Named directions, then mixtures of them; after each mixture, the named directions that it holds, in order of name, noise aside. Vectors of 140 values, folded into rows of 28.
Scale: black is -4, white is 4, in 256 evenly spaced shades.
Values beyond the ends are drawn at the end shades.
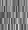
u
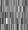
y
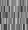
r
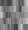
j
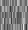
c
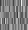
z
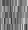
c, j.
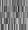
u, y.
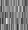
y.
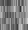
j, y.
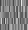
z.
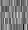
c, z.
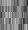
c, j.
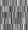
c.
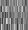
c, y.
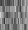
j, z.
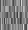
c, z.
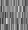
y.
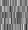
c.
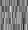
c.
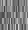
u.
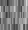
j, r.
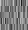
z.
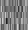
y.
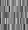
r, z.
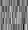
c.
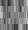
j.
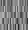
u.
